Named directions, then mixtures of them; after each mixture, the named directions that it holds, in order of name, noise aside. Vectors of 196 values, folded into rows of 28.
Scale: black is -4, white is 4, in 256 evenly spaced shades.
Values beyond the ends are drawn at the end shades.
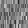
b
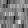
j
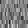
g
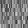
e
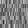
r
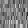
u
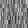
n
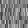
e, g, r.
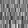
b, g, j.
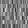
e, r.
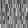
e, u.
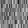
b, e.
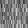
e, g, u.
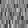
g.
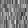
b, n.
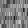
j, u.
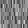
e, n.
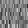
g, r.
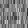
j, n, u.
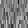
b, g.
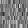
r, u.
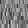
g.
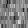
j.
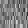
u.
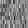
j, r, u.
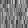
b, n, u.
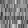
e, g, j.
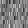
j, r, u.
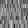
b, r, u.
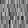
g, n, r.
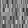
e, j, r.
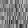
u.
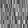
e, n.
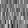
g.
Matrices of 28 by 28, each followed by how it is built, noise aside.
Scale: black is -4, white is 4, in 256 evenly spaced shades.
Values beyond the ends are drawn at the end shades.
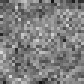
smooth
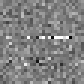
uneven rows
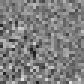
lower triangular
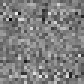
uneven rows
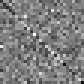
diagonal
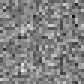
repeating rows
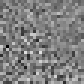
lower triangular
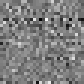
uneven rows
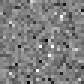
sparse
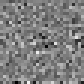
uneven rows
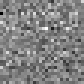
uneven rows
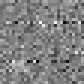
uneven rows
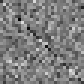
diagonal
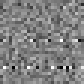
uneven rows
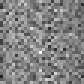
repeating rows
